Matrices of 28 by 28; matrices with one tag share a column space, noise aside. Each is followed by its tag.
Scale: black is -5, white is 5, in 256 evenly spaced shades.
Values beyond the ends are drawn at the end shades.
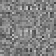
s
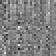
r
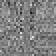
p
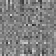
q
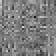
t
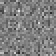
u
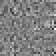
u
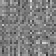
q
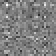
p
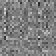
p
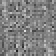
t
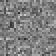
u
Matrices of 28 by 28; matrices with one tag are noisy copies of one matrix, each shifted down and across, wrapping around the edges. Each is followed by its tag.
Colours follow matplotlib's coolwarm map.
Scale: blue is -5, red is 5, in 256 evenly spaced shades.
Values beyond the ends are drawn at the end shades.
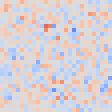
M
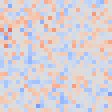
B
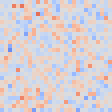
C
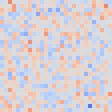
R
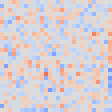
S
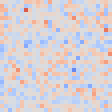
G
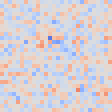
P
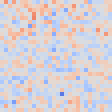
B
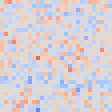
G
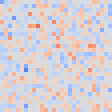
C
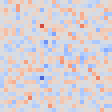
G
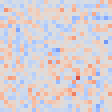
B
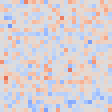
G
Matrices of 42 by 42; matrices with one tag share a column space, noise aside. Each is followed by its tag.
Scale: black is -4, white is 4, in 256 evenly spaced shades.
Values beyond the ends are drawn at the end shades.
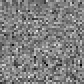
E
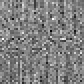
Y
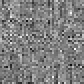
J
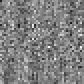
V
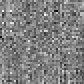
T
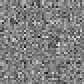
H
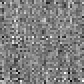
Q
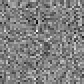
H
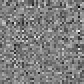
H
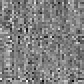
Q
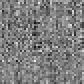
V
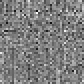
T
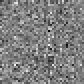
E
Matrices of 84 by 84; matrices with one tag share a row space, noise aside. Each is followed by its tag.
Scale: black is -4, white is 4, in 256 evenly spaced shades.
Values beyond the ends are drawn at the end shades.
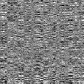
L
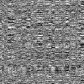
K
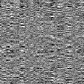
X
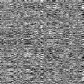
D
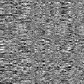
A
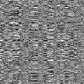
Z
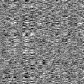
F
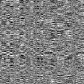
X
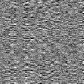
F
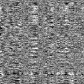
Z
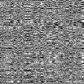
D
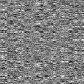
L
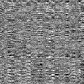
K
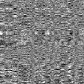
A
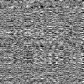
D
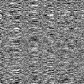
Z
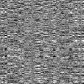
L
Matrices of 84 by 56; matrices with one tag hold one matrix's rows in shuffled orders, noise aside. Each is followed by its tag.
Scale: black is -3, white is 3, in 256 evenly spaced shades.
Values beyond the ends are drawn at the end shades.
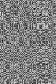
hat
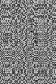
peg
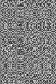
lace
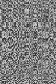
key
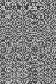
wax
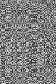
wax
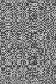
wax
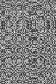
wax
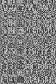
lace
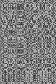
lace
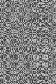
hat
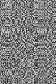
peg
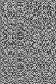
lace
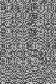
wax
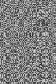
hat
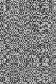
hat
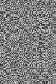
hat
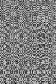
hat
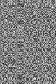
lace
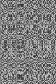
lace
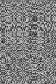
wax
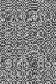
wax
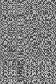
lace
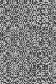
hat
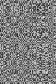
hat
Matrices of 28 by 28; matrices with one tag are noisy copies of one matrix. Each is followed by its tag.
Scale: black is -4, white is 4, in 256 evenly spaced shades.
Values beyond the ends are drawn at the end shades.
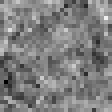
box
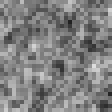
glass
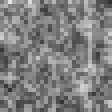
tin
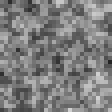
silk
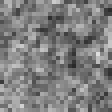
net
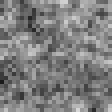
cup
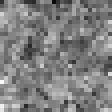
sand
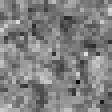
glass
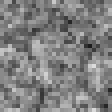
glass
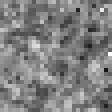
glass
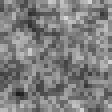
cup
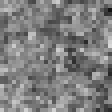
net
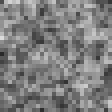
tin
